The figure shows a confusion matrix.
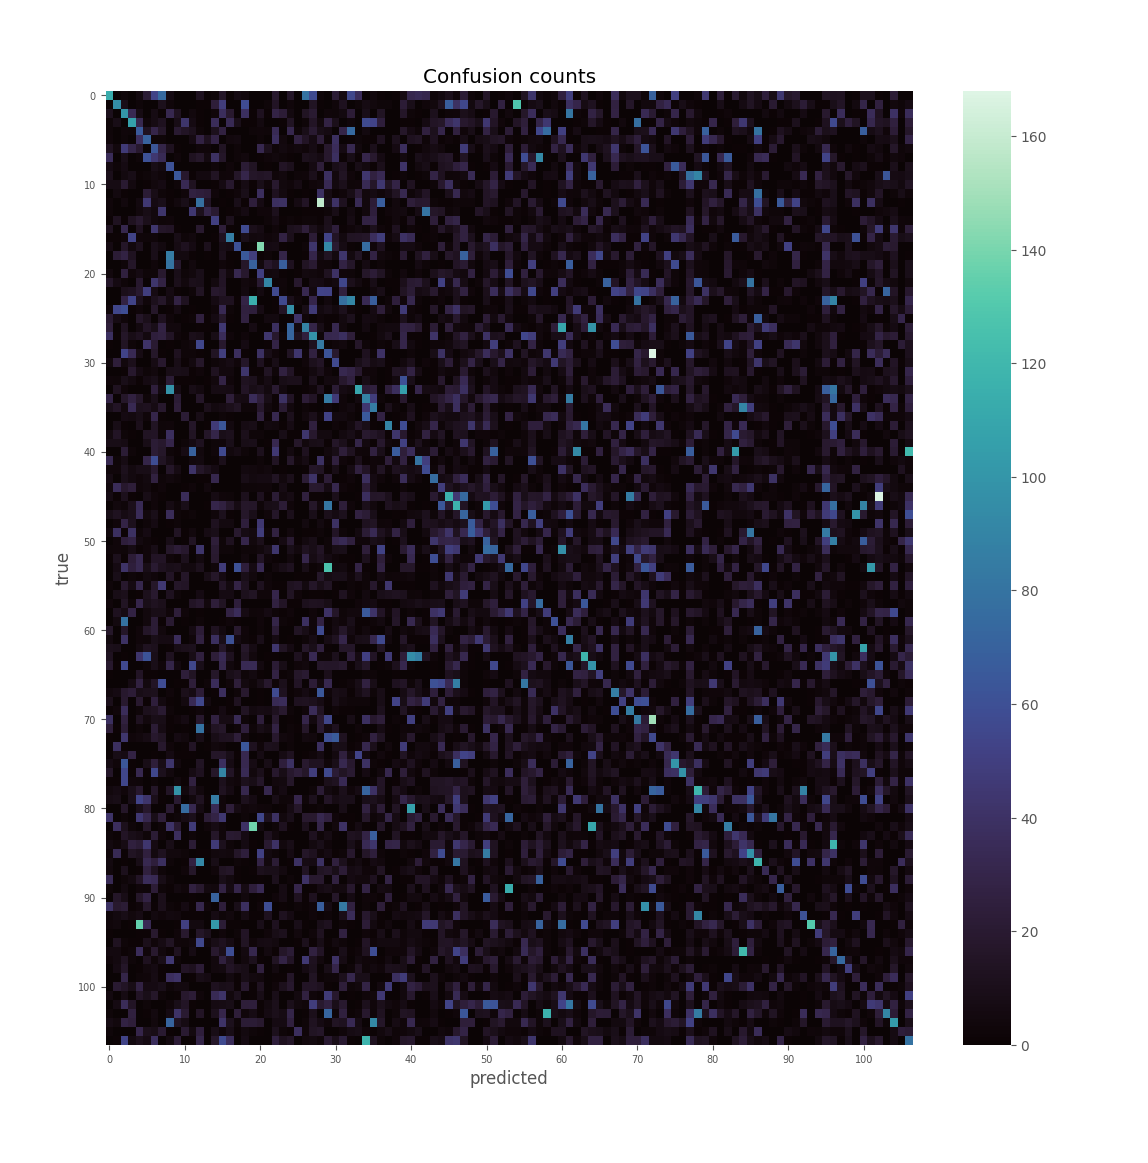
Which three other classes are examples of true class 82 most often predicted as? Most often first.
19, 64, 74
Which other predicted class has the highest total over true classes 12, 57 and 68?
28
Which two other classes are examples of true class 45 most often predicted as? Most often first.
102, 69
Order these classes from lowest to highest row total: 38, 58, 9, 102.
38, 58, 9, 102
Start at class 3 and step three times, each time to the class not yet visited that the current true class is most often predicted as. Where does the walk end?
95
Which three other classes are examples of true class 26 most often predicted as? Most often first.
60, 64, 24
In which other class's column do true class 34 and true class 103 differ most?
58
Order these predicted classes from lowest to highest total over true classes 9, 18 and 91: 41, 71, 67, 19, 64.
41, 67, 19, 71, 64
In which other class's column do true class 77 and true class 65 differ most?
2
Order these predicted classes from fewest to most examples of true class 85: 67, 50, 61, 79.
61, 67, 79, 50
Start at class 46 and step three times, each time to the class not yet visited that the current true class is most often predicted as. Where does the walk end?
84
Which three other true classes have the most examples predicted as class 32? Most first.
23, 4, 0
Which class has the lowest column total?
13
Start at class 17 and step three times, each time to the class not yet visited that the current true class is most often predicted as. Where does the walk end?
29
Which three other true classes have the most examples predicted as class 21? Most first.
91, 27, 78
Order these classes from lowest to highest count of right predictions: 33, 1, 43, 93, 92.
92, 43, 1, 33, 93
